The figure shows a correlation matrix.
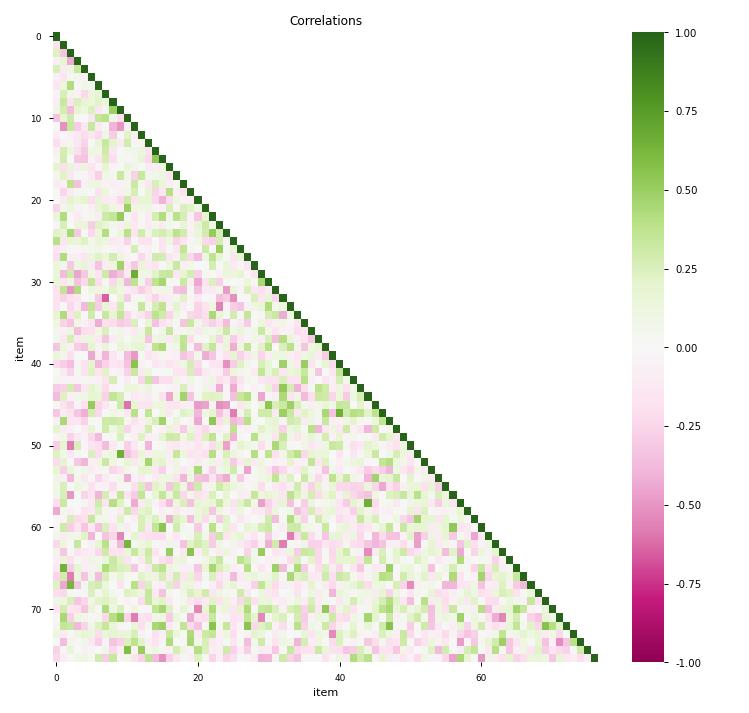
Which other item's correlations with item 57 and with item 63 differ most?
44
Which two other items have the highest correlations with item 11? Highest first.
29, 40
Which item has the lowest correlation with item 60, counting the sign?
76
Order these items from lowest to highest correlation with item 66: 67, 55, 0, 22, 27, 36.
67, 0, 36, 55, 27, 22
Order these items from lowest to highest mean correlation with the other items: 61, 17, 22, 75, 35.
61, 35, 75, 17, 22
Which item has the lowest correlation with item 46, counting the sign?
25
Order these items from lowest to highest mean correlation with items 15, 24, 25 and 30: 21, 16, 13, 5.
13, 21, 5, 16
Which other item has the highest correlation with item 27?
72
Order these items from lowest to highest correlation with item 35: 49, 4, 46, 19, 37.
37, 4, 49, 46, 19
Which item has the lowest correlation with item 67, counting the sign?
50
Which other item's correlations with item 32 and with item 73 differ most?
7
